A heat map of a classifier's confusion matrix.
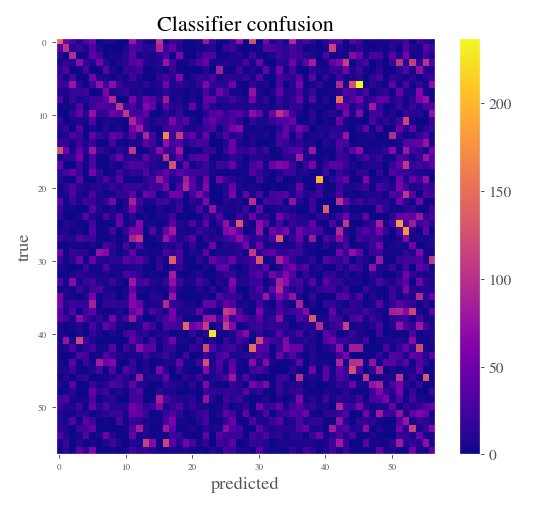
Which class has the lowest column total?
49
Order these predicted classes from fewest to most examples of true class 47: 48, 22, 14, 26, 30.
14, 26, 30, 22, 48
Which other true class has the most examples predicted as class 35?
0
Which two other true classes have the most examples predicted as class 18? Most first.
13, 15
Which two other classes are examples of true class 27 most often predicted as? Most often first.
33, 12
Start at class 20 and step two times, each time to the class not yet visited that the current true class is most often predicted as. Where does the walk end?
39
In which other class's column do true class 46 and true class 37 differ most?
55
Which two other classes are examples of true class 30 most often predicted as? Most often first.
17, 56
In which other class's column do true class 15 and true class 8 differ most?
42
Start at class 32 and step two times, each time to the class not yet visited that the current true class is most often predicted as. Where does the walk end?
52
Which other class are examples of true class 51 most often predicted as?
48
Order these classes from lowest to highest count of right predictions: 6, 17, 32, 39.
32, 6, 39, 17
